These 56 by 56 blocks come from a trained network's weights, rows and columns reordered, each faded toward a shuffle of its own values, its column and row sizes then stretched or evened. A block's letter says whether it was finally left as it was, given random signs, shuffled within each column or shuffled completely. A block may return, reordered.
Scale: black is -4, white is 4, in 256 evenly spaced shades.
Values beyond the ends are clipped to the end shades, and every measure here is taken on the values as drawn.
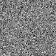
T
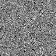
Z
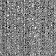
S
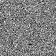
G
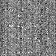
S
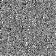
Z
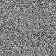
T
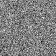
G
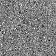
G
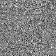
T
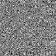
S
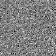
T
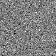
Z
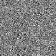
S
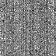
S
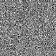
S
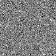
T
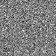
T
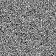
G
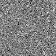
Z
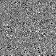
T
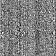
S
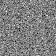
G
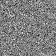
G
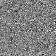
T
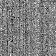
Z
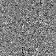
T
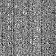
S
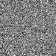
T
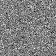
G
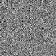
S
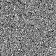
G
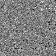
Z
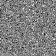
Z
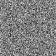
Z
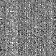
S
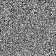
G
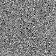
Z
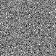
T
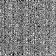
S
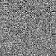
S
